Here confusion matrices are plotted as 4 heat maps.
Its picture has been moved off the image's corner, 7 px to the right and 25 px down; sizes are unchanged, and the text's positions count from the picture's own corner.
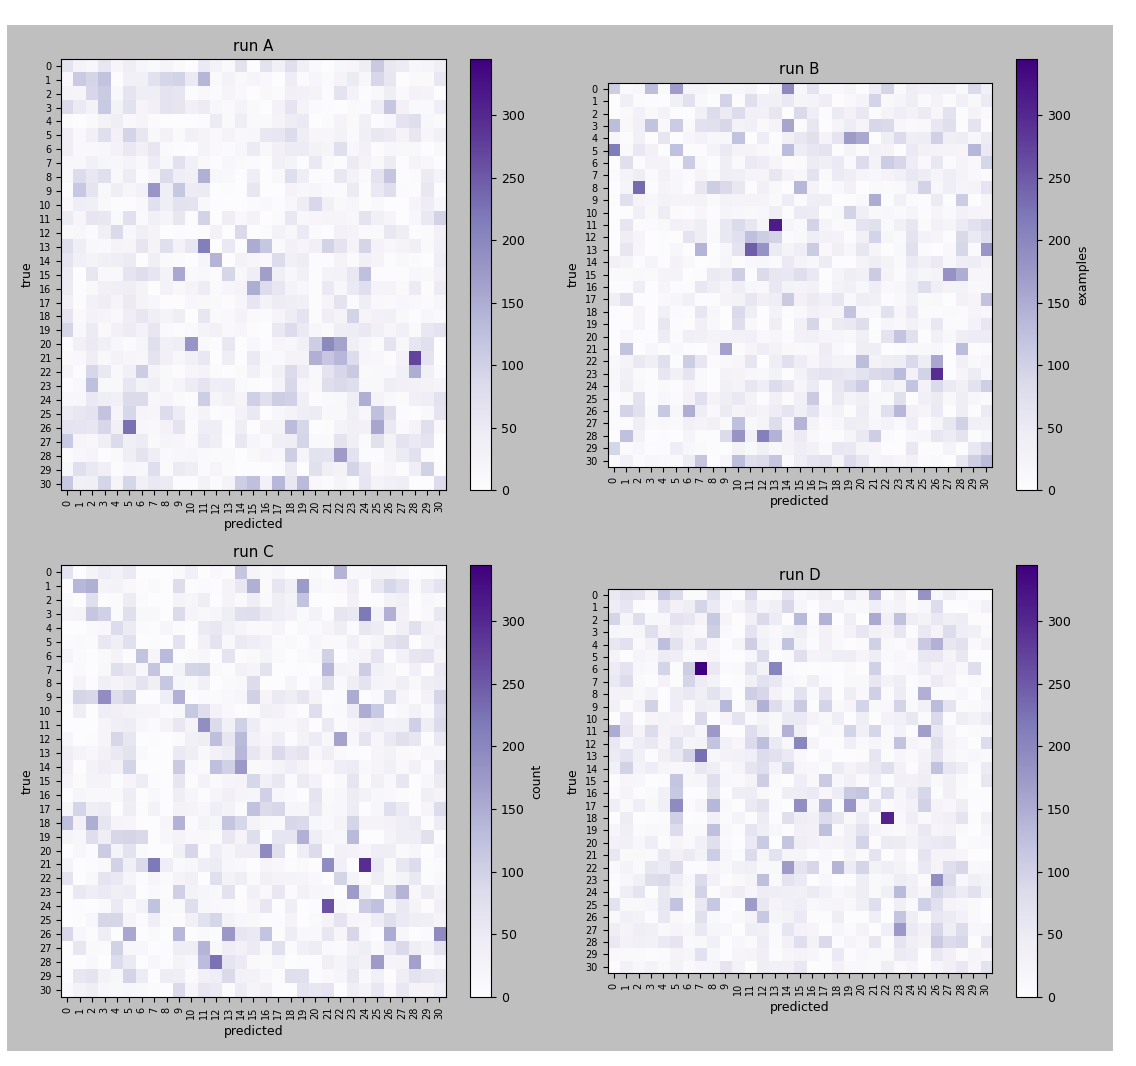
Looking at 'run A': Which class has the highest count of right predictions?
24
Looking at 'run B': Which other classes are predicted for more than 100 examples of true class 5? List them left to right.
0, 14, 29
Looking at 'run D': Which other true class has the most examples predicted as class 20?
16
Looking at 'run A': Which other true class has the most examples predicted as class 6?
22
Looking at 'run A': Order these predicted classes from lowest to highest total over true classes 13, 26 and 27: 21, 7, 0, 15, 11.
7, 21, 15, 0, 11
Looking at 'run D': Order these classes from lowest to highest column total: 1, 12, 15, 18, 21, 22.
18, 22, 1, 21, 15, 12
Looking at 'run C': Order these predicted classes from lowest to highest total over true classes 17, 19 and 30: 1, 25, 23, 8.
8, 25, 1, 23
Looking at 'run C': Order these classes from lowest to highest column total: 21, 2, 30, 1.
1, 2, 21, 30
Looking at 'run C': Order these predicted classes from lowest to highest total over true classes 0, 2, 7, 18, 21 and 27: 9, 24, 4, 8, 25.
8, 25, 9, 4, 24
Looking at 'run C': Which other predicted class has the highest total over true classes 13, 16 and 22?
14
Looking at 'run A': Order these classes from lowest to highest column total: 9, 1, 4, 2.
4, 1, 9, 2
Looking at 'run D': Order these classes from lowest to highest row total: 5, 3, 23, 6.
5, 3, 23, 6
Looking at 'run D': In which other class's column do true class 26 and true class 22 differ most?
14
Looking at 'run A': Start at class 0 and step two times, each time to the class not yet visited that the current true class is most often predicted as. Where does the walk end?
3
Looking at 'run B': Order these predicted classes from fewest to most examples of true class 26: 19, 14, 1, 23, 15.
19, 15, 14, 1, 23
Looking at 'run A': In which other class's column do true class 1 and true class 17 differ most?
11
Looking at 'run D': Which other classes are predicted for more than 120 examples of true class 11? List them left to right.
0, 8, 14, 25
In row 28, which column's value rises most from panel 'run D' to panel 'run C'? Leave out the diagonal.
12
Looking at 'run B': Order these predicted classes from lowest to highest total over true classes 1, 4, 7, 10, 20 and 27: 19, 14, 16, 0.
0, 14, 16, 19
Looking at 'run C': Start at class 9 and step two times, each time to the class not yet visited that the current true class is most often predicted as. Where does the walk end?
24
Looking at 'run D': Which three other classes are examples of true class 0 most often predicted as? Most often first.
25, 21, 4
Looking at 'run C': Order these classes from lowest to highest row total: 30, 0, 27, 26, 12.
0, 30, 27, 12, 26
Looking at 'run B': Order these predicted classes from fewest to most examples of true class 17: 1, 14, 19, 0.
19, 0, 1, 14
